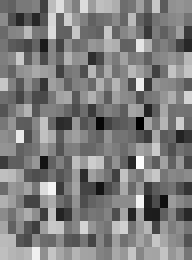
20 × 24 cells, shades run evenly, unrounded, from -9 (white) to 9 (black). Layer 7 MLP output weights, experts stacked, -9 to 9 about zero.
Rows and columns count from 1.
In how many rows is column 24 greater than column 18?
14
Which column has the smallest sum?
7
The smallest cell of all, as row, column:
13, 18
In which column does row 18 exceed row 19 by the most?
20
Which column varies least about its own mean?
22
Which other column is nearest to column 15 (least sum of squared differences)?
11
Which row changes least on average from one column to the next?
12
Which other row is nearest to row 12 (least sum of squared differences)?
19
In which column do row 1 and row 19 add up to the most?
6
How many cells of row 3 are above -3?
20
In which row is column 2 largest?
2
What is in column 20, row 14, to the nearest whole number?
-5
